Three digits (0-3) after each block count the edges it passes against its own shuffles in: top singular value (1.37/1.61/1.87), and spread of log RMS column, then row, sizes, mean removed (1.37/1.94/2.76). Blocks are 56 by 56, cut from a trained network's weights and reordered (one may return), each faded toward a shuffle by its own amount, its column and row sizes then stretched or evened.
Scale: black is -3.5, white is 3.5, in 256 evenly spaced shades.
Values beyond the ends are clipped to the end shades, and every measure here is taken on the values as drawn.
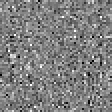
1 1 1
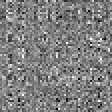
3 2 1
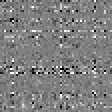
3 2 3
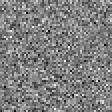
1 0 0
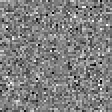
0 1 1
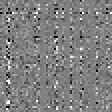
1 3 2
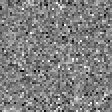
0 0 1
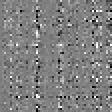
1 3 2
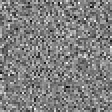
2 0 1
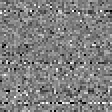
2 0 2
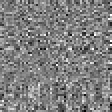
3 1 2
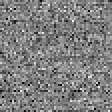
1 0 1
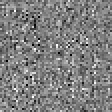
0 2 0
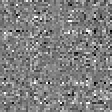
1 2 2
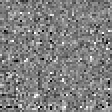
0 1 2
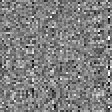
2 2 0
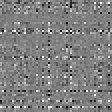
3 2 3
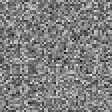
3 0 0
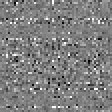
0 2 3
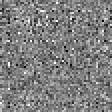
1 1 2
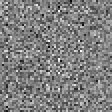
3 1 0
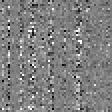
0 3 1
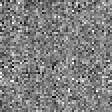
1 1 1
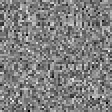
3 1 0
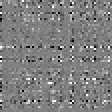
3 2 3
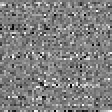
0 1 3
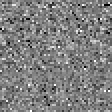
0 0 2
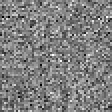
1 0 1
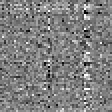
2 2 1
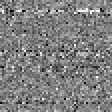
2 0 2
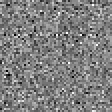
0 0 1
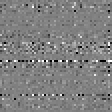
3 1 3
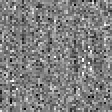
1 2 0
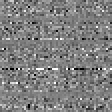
1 0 3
